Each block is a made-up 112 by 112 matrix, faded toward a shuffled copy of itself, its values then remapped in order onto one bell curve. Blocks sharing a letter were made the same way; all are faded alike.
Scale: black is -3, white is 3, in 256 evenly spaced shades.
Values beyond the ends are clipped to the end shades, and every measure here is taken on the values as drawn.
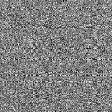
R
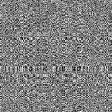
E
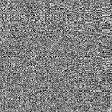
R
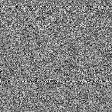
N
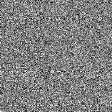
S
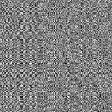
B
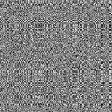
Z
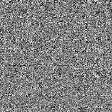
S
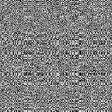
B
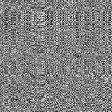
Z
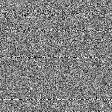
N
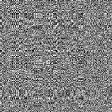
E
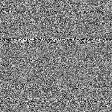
N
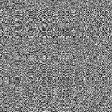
E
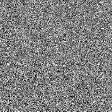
S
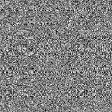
R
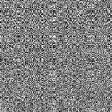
E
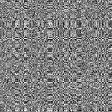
B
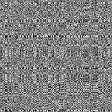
Z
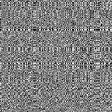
Z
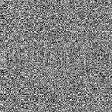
R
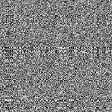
R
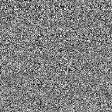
S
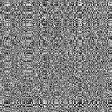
Z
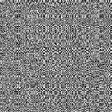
B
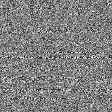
N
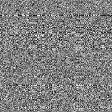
R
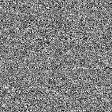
N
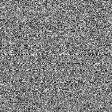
N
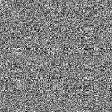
R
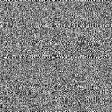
R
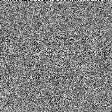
S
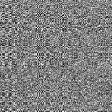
E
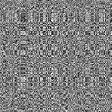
B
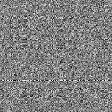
R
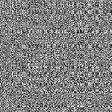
E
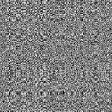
E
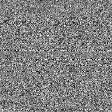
N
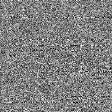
S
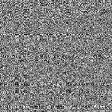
R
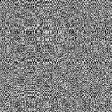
E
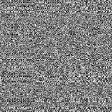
R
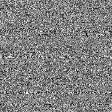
N
